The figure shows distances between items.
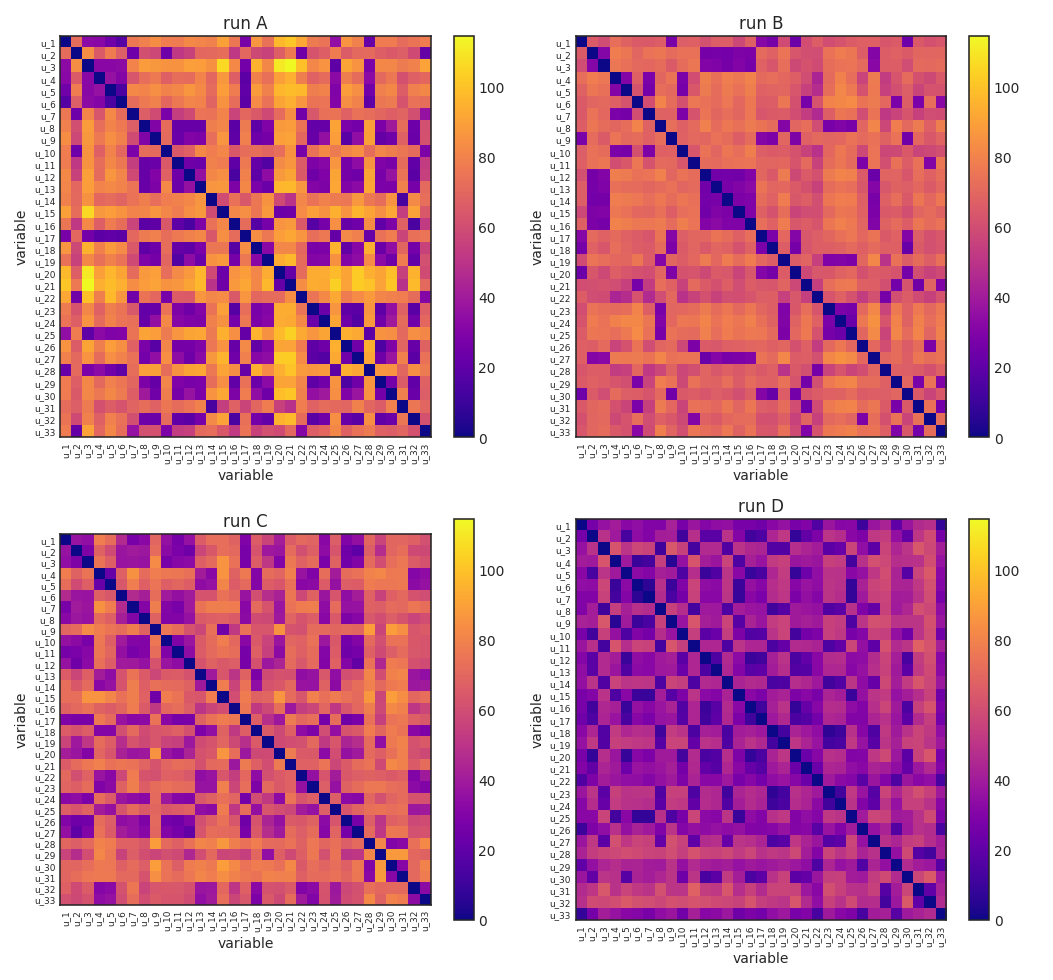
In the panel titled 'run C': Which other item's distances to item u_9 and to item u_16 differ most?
u_15
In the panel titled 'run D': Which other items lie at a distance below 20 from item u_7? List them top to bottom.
u_4, u_6, u_9, u_15, u_25
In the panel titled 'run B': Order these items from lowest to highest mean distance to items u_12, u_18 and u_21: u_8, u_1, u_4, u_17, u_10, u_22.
u_1, u_17, u_22, u_10, u_4, u_8
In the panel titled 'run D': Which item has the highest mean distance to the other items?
u_32
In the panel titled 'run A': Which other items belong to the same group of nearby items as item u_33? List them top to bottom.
u_2, u_7, u_10, u_22
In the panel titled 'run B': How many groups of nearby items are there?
7
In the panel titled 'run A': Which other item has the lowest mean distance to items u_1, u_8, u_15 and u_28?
u_6
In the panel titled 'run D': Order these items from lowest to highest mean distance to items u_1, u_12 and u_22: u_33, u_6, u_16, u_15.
u_33, u_16, u_15, u_6
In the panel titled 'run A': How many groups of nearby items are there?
5
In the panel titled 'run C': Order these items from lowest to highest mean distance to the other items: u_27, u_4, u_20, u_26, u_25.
u_26, u_27, u_20, u_25, u_4
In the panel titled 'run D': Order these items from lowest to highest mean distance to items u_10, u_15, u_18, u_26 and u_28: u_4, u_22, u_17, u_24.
u_22, u_17, u_24, u_4
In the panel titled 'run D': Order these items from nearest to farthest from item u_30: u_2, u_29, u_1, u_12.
u_12, u_2, u_1, u_29
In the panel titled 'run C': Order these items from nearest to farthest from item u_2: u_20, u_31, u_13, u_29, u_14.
u_20, u_29, u_13, u_14, u_31
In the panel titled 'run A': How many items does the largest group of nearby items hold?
15
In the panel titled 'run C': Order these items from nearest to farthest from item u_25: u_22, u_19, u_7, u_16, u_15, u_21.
u_22, u_16, u_21, u_19, u_7, u_15
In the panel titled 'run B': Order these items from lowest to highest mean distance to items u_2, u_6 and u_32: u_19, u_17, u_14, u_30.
u_14, u_30, u_17, u_19
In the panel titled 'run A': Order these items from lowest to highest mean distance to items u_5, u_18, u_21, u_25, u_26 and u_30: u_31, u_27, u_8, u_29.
u_29, u_8, u_27, u_31
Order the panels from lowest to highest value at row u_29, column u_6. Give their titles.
run B, run D, run C, run A
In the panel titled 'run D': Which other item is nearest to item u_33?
u_1
